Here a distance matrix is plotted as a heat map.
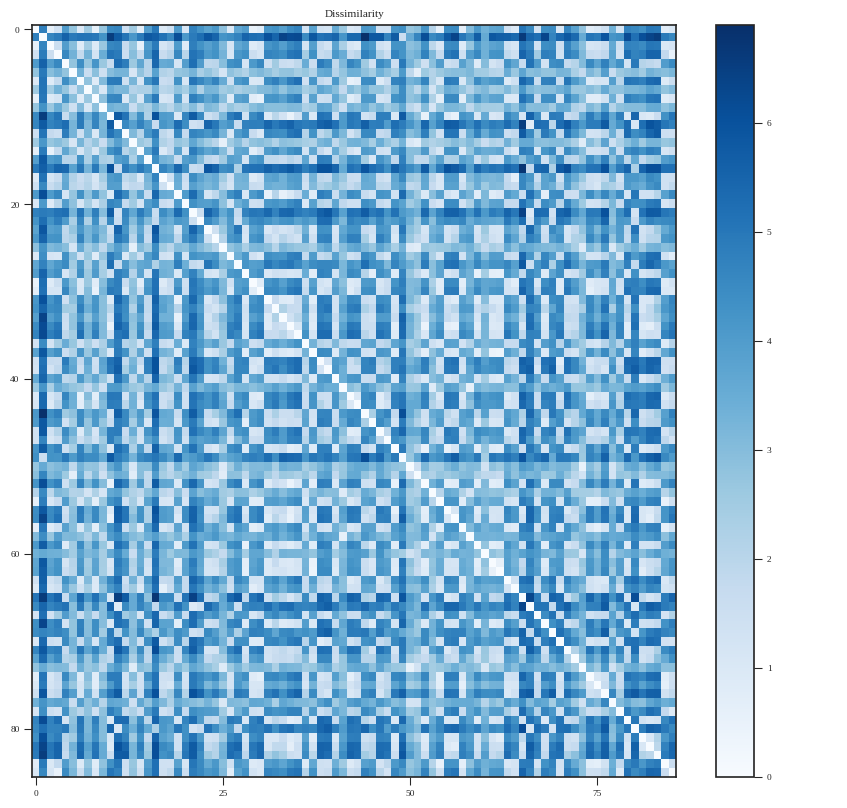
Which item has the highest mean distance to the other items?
1
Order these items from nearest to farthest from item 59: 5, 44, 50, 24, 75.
24, 44, 5, 50, 75
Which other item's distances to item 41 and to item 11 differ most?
58
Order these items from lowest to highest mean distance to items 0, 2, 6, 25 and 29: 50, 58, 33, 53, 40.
53, 50, 58, 40, 33
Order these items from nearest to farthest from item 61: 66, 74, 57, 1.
57, 74, 66, 1
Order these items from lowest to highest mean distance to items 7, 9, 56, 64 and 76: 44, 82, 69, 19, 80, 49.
19, 44, 82, 69, 80, 49
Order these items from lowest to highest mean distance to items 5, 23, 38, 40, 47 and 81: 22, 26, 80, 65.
26, 65, 22, 80
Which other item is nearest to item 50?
73
